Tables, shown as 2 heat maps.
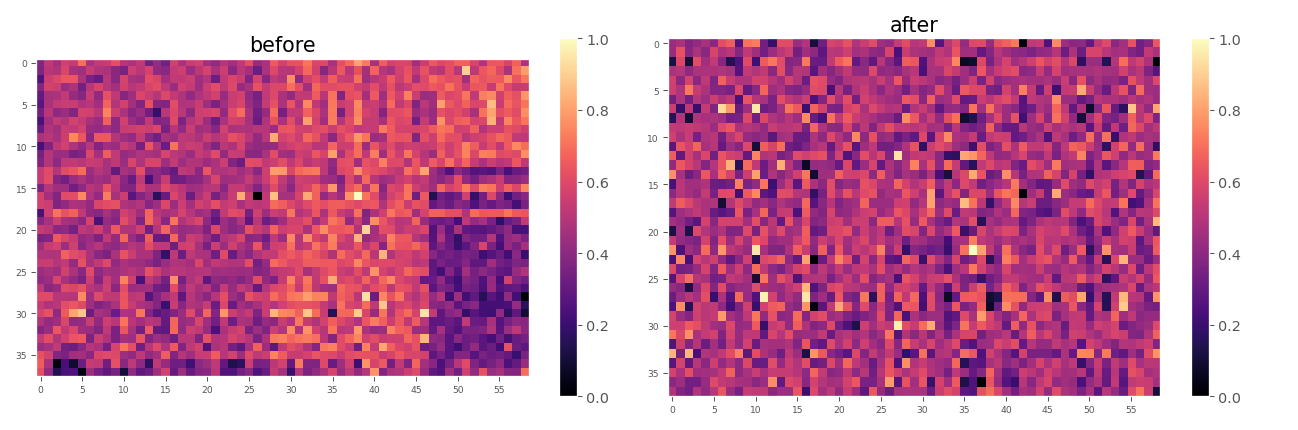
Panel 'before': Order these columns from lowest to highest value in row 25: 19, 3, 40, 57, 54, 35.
54, 57, 19, 3, 35, 40
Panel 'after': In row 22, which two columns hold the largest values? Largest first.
36, 10
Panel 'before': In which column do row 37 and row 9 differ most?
5
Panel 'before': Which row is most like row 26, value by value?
34
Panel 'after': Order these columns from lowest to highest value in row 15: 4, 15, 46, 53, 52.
15, 53, 46, 4, 52
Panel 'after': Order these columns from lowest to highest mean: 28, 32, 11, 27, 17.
17, 32, 27, 11, 28
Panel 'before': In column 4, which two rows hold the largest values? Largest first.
30, 9
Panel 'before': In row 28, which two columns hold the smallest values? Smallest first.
58, 53
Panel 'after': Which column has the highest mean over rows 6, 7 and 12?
10
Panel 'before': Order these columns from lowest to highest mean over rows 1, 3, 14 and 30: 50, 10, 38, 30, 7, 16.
16, 10, 7, 50, 30, 38
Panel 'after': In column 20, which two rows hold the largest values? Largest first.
28, 23
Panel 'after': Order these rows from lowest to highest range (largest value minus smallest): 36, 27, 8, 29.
29, 8, 36, 27
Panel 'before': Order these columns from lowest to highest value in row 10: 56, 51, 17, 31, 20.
20, 17, 31, 56, 51
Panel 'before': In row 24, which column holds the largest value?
38
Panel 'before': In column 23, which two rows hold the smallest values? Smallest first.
36, 37
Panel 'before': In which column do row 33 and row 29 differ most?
41
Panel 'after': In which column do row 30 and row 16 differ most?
27
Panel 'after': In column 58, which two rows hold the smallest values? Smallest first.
2, 37
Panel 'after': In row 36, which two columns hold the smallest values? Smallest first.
37, 35
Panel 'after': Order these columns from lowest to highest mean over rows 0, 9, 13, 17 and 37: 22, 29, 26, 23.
22, 26, 23, 29
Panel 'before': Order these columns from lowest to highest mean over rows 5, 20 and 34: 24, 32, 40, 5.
24, 5, 40, 32
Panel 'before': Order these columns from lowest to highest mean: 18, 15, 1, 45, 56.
15, 56, 18, 1, 45
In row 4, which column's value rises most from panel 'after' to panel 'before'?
54
